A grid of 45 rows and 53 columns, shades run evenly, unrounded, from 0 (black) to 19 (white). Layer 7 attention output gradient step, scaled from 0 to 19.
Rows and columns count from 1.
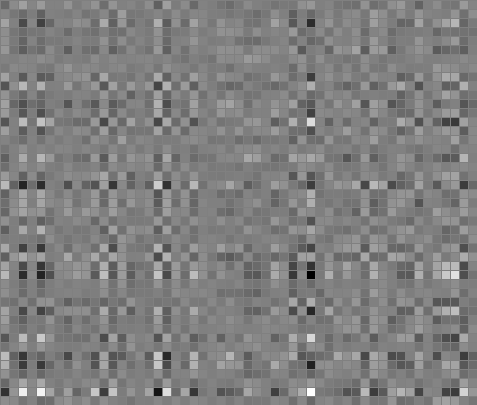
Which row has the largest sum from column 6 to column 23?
29
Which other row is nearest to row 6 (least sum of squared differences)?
36
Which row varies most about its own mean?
44
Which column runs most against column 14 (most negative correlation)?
33
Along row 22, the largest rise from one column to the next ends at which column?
19
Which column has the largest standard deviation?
35
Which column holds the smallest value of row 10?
18
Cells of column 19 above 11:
12
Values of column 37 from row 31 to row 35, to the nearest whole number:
13 10 10 8 12
